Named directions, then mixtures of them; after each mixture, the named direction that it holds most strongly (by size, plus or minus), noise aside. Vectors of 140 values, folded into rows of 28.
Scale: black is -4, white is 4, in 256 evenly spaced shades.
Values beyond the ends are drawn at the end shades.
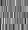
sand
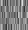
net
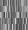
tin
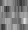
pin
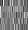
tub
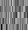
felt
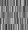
net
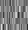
felt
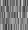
net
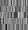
felt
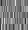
sand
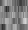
pin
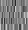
sand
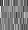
tub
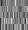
sand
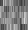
pin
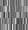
tin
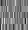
sand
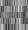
pin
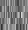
tin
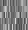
tin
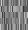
net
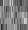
pin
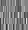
sand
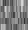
pin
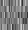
net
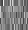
tub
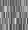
tin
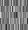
tub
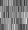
pin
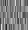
sand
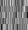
felt
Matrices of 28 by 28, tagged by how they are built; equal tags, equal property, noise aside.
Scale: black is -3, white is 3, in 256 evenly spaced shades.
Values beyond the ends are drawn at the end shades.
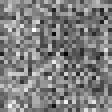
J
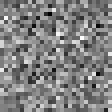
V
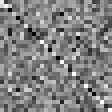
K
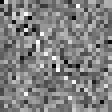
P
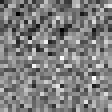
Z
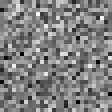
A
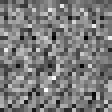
Z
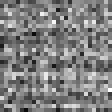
J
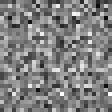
Z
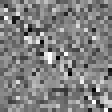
P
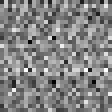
Z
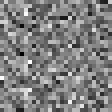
V
